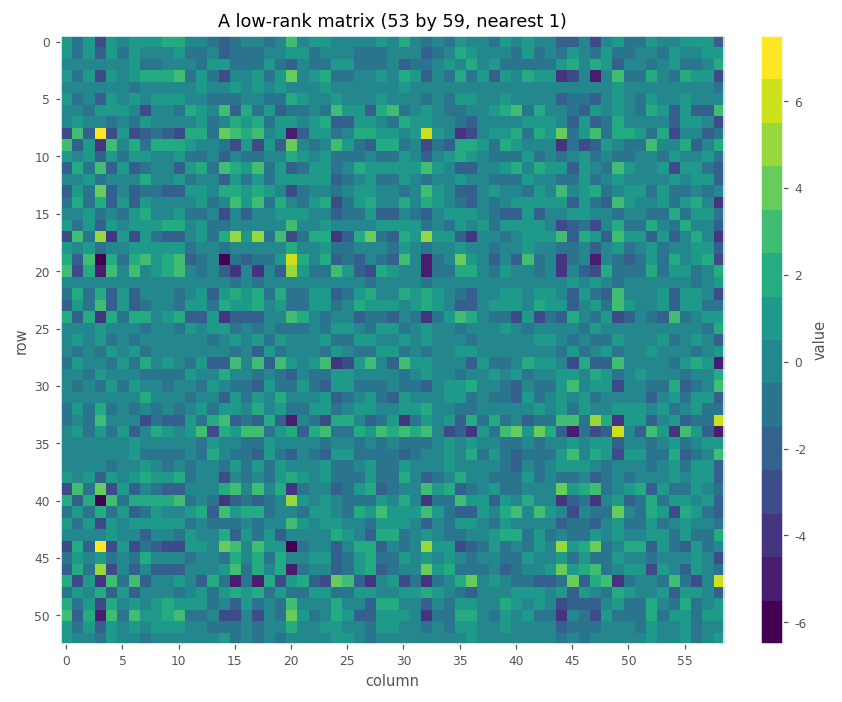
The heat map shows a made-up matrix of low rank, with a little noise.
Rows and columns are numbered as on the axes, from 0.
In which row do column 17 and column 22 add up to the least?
47
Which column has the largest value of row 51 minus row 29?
20
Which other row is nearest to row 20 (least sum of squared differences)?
50
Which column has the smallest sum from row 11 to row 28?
58
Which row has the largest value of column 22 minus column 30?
33
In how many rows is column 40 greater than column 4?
20
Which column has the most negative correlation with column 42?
54
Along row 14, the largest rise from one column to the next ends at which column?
49
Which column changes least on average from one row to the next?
37
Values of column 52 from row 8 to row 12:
-1 3 0 0 0
